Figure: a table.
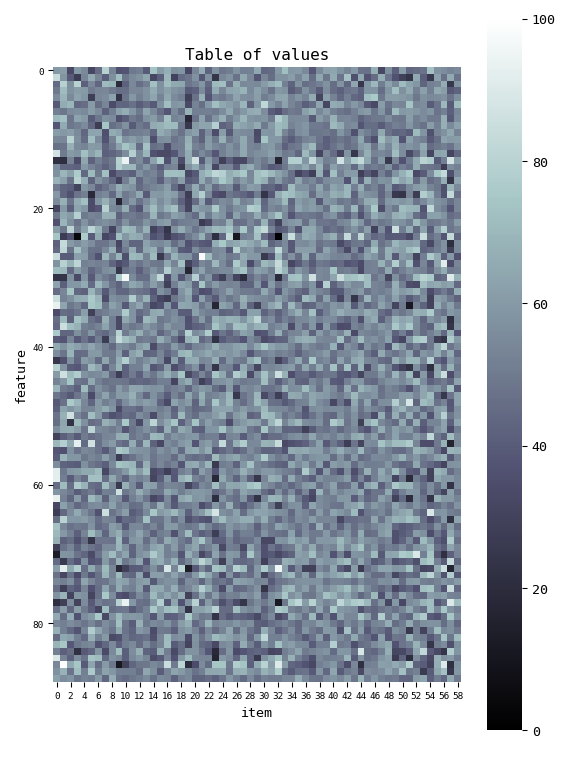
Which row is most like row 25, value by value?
65
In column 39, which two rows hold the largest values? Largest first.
31, 76
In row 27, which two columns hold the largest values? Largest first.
21, 0
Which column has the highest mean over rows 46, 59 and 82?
0
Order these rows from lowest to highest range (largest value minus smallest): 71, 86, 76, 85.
76, 71, 85, 86
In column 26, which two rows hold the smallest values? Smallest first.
24, 47
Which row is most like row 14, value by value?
57
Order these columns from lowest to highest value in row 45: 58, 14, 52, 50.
14, 50, 58, 52
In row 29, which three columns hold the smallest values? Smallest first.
19, 9, 44
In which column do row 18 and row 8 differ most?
23
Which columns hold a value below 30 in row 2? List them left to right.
9, 44, 57
